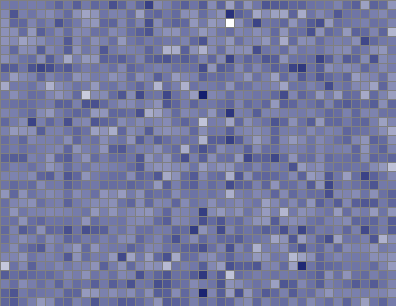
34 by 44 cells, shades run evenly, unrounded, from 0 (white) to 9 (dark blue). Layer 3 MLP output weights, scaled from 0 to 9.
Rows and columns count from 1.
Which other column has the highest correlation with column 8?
41
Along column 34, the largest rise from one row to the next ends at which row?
30
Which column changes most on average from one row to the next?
26
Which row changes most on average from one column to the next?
11
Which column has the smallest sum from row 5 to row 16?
44
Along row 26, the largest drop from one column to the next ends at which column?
23
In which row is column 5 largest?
8
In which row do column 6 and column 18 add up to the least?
10
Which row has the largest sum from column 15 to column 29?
7
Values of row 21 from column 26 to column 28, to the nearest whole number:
7 6 6
